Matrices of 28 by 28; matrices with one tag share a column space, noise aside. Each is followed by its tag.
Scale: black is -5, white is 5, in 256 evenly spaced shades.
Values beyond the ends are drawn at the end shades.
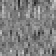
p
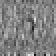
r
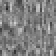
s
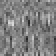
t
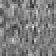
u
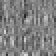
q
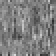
r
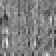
q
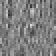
u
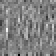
r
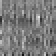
q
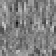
s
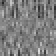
p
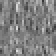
s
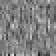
r
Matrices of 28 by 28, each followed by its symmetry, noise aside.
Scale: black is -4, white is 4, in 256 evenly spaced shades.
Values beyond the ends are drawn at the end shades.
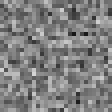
antisymmetric.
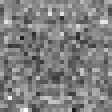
mirrored left to right.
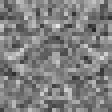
mirrored left to right.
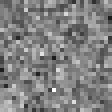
symmetric across the other diagonal.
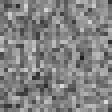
mirrored top to bottom.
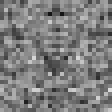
mirrored left to right.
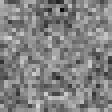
mirrored left to right.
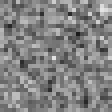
symmetric across the other diagonal.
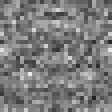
mirrored left to right.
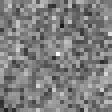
symmetric across the other diagonal.
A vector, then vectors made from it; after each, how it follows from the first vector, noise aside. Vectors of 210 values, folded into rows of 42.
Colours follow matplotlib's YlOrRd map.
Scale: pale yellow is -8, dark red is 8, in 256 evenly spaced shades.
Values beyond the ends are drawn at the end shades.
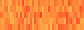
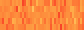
reversed, partly zeroed.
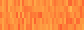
shrunk.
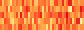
scaled up.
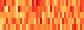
reversed, negated, scaled up.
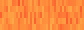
shrunk.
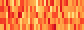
wrapped around, scaled up.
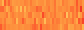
wrapped around, partly zeroed.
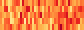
scaled up.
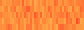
shrunk.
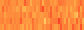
wrapped around, negated, partly zeroed.
